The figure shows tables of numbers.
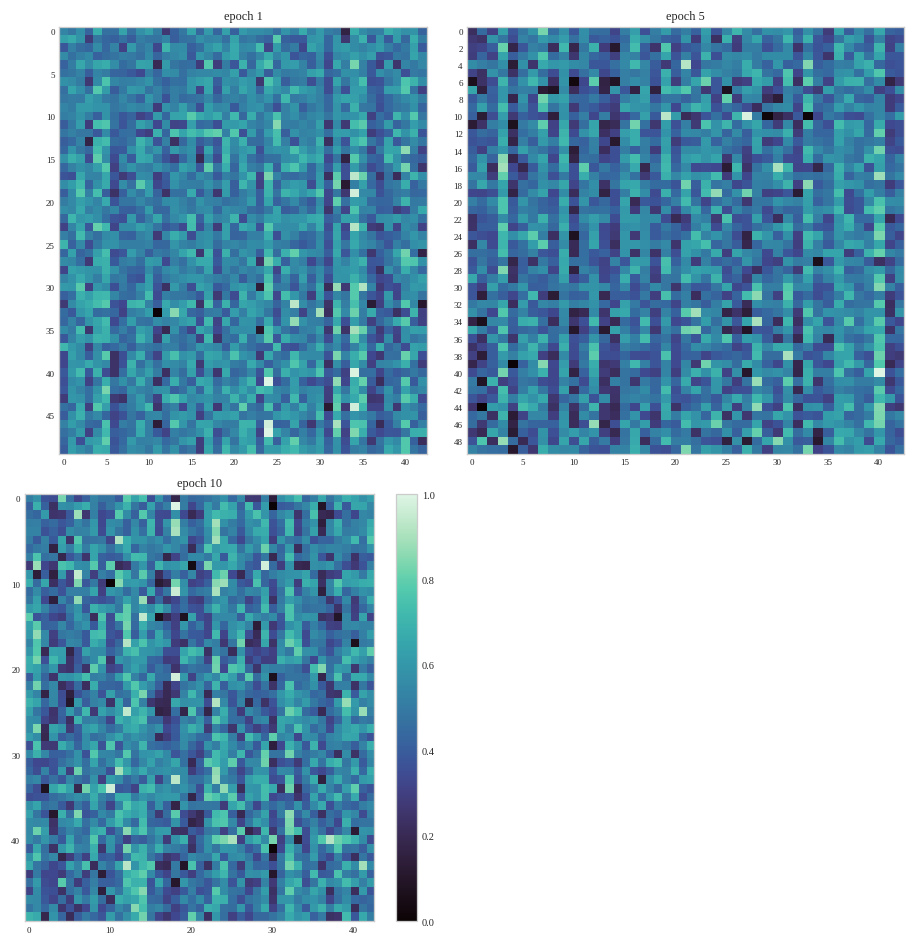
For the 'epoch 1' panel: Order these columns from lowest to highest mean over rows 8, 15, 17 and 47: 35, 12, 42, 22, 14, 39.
12, 39, 14, 42, 22, 35
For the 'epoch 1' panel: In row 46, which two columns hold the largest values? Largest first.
24, 32
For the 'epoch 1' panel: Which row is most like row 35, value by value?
30
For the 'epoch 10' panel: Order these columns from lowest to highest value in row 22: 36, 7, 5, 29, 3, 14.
7, 5, 36, 29, 3, 14
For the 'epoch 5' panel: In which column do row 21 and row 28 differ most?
16
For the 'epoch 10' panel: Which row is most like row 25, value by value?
43
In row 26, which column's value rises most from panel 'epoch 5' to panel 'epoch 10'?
14
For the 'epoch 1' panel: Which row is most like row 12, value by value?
10
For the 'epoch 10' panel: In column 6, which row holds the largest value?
9
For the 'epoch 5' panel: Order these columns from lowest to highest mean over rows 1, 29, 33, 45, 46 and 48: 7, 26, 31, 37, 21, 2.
2, 26, 7, 37, 31, 21
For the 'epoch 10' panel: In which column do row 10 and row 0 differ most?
18
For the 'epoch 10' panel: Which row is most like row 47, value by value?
26
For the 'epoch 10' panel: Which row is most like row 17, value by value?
39
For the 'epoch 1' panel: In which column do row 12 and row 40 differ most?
18
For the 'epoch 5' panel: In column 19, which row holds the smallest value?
4
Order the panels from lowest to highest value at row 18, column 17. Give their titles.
epoch 10, epoch 5, epoch 1
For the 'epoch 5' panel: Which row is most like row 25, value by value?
9
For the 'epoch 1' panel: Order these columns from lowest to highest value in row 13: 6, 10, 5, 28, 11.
11, 6, 28, 10, 5
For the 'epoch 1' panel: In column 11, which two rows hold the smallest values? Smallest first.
33, 46
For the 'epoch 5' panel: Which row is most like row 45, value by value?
17
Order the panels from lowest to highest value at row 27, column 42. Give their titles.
epoch 5, epoch 1, epoch 10
